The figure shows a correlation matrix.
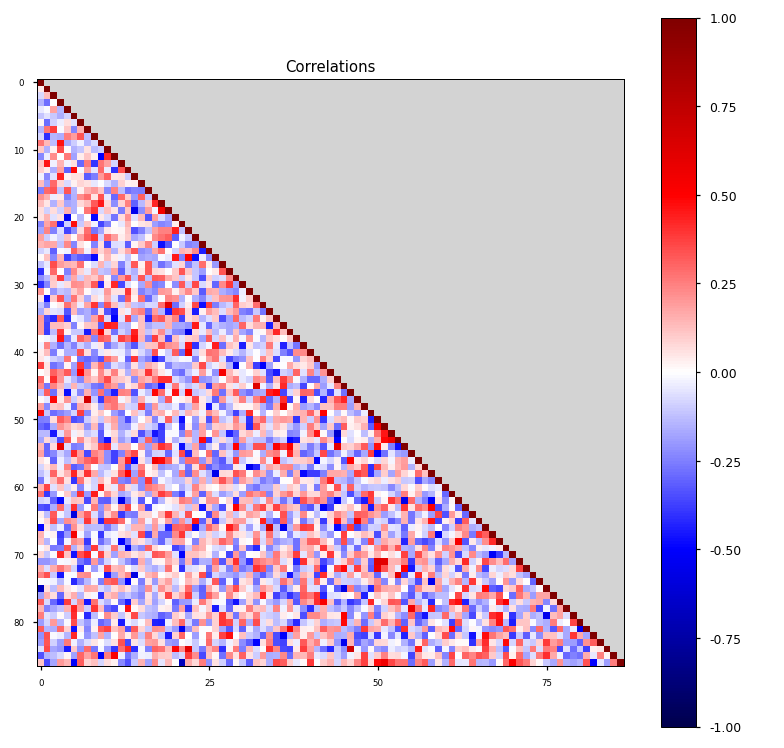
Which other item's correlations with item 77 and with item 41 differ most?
42
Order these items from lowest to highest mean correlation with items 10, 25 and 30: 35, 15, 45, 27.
15, 35, 45, 27
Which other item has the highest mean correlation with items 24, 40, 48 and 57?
86
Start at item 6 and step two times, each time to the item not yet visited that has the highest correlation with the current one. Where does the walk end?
27
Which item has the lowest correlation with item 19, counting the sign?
14
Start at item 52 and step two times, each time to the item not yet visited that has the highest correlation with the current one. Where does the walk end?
73
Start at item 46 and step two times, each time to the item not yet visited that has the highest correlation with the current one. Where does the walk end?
22
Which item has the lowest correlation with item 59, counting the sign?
67
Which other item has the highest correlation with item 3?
54
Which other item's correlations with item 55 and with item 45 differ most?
72
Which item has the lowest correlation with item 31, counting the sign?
57
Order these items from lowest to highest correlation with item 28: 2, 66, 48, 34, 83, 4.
4, 48, 83, 34, 2, 66
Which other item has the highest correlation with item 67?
5
